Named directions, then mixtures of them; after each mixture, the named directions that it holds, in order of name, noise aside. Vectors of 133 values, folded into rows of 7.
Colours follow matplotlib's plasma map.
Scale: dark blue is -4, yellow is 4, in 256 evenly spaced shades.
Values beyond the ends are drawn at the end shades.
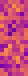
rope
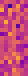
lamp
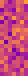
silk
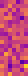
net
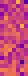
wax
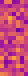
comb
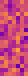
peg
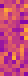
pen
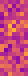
rope.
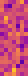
lamp, peg, wax.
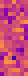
comb, pen.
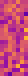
net, peg, pen.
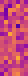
lamp.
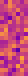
peg.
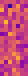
lamp.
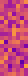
lamp, net, silk.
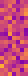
net, rope, silk.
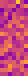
lamp, net, wax.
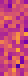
peg, rope, wax.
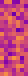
comb.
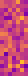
net, peg.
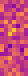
lamp, rope.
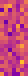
lamp, wax.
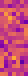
comb, lamp, pen.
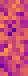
rope.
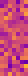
net.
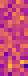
net.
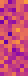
silk.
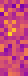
lamp, rope.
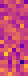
net, wax.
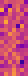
lamp, wax.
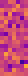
lamp, net, rope.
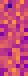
lamp, net, peg.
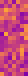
pen.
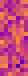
net, peg, silk.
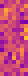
pen.
